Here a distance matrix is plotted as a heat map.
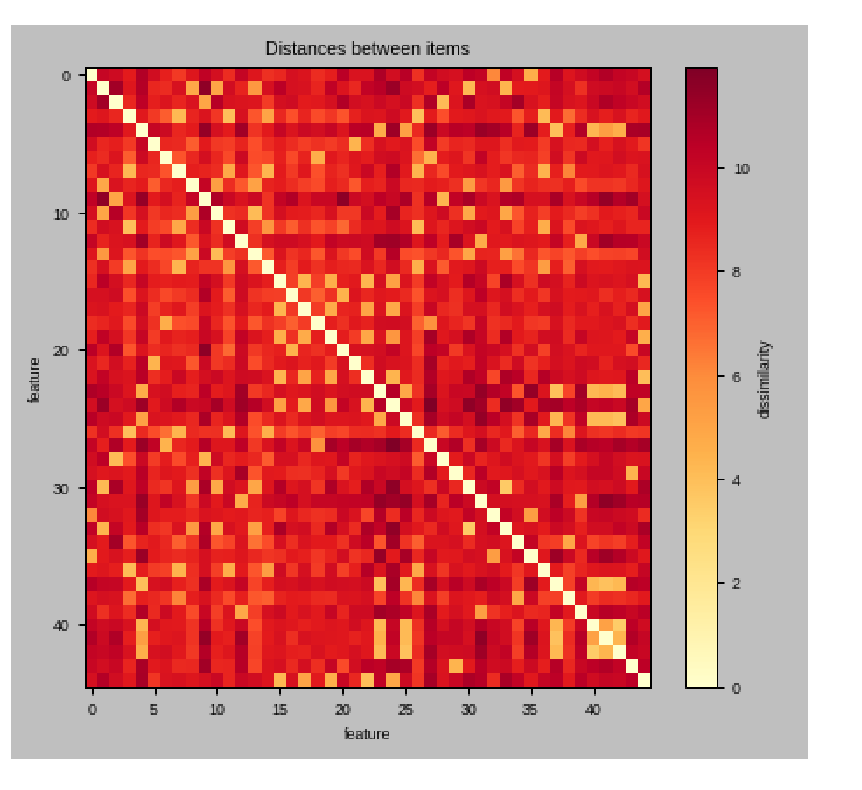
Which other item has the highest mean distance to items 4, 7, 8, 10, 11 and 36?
24
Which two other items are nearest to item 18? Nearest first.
6, 27
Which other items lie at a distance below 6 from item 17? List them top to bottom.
15, 19, 22, 24, 44
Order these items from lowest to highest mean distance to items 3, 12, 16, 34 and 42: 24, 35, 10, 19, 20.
20, 10, 19, 35, 24
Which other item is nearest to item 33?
30
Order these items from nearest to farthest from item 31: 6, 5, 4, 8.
8, 5, 6, 4
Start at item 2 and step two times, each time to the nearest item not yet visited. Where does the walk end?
9
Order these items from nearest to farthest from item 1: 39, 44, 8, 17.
8, 39, 17, 44
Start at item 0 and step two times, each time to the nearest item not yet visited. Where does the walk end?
32
